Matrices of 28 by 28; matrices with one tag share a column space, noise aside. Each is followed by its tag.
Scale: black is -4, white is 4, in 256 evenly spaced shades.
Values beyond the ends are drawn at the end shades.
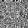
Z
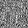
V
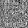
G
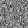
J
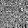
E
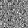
G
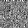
Z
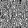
Z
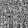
E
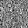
J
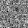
E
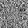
J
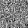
E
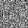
Z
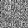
G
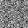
E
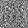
V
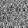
J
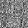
G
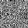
Z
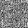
G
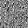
J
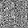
V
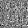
V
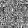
J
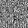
E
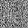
V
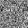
J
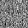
G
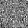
E
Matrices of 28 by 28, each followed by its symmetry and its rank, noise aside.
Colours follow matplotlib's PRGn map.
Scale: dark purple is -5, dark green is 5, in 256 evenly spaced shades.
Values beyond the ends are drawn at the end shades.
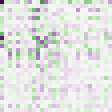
no symmetry, rank three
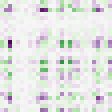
symmetric, rank two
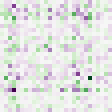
no symmetry, rank four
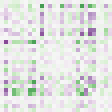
antisymmetric, rank two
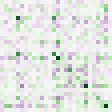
symmetric, rank four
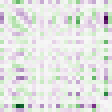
antisymmetric, rank two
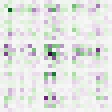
no symmetry, rank three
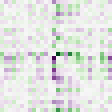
antisymmetric, rank two
